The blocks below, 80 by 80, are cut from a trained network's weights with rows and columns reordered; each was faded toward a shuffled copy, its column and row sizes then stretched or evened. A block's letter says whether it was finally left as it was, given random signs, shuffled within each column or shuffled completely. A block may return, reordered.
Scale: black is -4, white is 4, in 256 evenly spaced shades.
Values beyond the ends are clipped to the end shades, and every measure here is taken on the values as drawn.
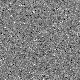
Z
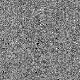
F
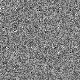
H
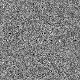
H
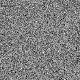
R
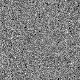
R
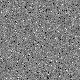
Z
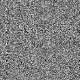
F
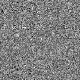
F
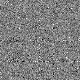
H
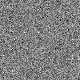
R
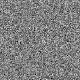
F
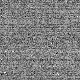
F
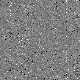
R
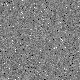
Z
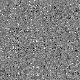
F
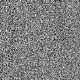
F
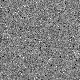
Z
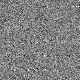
H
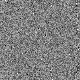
R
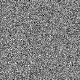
H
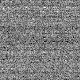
F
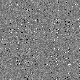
H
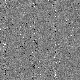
R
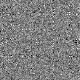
H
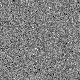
Z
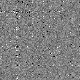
F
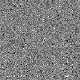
F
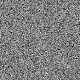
R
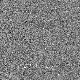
H
